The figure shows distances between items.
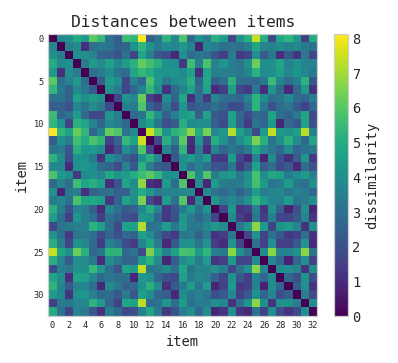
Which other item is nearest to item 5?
9
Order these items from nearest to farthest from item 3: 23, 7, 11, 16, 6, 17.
16, 23, 6, 7, 17, 11
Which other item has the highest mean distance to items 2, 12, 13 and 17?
11
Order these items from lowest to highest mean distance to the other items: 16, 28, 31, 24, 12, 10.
24, 28, 10, 31, 12, 16
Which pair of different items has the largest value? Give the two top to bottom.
0, 11
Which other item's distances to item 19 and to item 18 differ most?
4
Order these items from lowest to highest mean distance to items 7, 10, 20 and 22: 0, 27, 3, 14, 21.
21, 14, 27, 0, 3
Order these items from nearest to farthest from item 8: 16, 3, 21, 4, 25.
21, 4, 3, 16, 25
